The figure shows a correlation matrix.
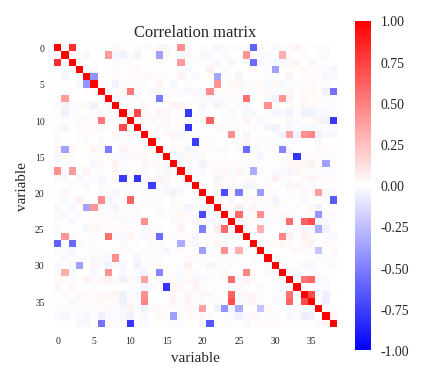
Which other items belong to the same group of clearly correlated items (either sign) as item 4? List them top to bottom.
5, 22
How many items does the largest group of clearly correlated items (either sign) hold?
5
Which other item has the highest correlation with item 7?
26
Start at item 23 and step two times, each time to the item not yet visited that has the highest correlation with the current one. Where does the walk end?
28
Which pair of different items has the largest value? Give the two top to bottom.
0, 2
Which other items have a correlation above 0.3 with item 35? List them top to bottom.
12, 24, 32, 34
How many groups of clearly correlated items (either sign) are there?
12
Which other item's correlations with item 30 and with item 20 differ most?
23
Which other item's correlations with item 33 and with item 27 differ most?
15
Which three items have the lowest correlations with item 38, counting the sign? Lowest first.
10, 21, 6
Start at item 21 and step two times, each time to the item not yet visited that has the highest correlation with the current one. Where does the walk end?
6
